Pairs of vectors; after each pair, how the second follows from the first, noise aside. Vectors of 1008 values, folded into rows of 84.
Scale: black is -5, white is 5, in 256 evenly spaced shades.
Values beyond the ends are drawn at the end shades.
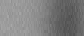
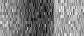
wrapped around, scaled up.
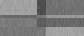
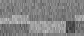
wrapped around, partly zeroed.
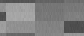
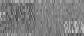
negated, partly zeroed.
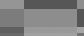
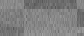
shrunk.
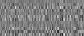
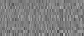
shrunk.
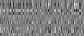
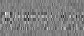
wrapped around, partly zeroed.
